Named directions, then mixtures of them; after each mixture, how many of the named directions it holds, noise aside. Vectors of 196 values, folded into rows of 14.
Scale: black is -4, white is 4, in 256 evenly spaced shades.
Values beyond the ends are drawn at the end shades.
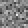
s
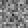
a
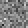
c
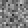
one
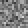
two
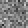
one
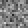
one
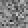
three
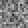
one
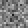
one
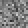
three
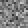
two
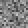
three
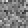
three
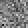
three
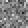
two
